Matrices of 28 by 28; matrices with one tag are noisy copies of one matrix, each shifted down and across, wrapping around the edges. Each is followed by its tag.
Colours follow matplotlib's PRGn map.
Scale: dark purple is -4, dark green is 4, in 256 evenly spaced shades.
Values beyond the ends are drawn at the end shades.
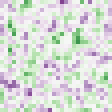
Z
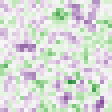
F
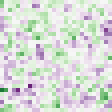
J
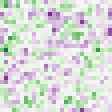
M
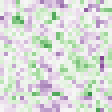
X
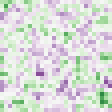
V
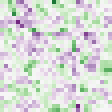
X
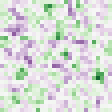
X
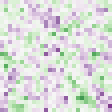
F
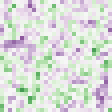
J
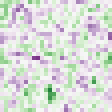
Z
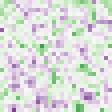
V
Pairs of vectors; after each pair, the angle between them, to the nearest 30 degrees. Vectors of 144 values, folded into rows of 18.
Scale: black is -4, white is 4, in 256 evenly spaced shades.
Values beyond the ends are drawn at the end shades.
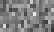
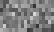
30 degrees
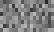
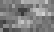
120 degrees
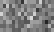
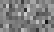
60 degrees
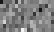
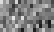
120 degrees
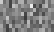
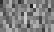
150 degrees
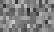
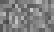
90 degrees
